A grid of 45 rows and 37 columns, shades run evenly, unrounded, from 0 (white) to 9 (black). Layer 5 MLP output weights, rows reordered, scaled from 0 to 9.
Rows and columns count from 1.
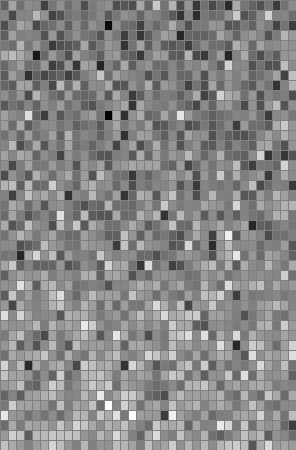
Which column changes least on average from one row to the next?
27
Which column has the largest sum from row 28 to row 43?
30
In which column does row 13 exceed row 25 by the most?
24
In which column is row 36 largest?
31
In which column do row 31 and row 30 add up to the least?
8
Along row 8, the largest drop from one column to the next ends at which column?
37
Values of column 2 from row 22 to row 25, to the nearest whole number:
3 6 4 4
